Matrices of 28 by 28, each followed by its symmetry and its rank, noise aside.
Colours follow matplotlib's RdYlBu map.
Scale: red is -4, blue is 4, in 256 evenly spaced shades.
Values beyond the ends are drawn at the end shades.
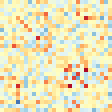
symmetric, rank eight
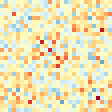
symmetric, rank eight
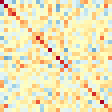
symmetric, rank seven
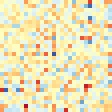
symmetric, rank seven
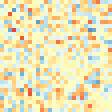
antisymmetric, rank eight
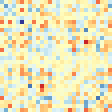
symmetric, rank six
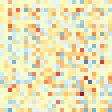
no symmetry, rank six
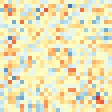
symmetric, rank six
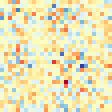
antisymmetric, rank eight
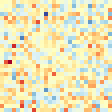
antisymmetric, rank eight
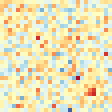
symmetric, rank six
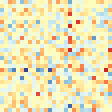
antisymmetric, rank six
